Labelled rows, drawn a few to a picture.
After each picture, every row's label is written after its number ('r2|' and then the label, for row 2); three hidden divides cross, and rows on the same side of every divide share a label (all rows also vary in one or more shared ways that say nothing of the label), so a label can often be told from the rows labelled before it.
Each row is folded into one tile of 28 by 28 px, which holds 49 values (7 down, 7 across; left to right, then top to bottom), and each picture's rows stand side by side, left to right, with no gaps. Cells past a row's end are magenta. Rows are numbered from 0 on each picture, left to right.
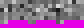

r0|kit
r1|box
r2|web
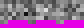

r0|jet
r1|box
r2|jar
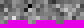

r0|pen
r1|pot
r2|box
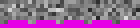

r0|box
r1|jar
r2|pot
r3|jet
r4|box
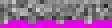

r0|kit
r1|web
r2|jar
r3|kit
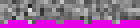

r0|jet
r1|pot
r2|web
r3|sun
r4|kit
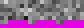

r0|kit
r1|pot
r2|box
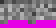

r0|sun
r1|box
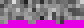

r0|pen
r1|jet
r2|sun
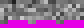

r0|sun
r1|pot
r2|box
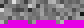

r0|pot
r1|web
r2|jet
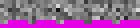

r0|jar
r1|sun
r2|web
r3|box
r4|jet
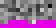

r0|jar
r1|kit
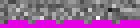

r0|box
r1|pen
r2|pen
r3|pen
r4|web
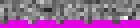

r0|sun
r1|pot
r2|box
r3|sun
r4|box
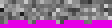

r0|web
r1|pen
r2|pot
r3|sun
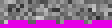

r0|jar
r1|box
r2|web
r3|jet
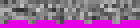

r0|sun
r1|box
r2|box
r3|jar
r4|jar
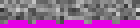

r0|web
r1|web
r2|sun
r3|jar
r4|jar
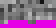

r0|kit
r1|sun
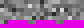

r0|pot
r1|jet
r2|pen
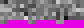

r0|sun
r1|pen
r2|kit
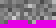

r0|pen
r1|jet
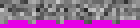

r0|pot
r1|jar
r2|kit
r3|box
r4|sun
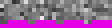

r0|web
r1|pen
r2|web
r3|pot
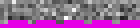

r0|kit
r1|pen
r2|box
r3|kit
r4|jar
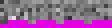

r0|box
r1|kit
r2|jar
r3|kit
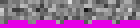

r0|sun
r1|jar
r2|pen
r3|web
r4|pen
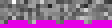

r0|pen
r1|kit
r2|sun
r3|pot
